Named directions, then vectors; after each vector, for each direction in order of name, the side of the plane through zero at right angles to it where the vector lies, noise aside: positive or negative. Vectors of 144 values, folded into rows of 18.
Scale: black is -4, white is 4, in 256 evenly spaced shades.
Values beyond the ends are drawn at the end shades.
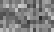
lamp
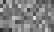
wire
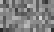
negative, positive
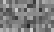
positive, negative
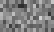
negative, negative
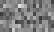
positive, positive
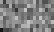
negative, positive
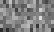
negative, positive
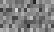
positive, negative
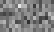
positive, positive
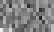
positive, negative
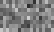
positive, negative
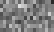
positive, positive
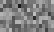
negative, negative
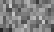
negative, positive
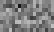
negative, negative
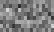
negative, negative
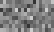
positive, negative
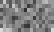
positive, negative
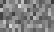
positive, positive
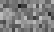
negative, negative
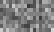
positive, negative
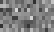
positive, negative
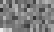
positive, negative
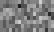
negative, negative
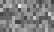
positive, positive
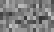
positive, positive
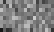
negative, positive
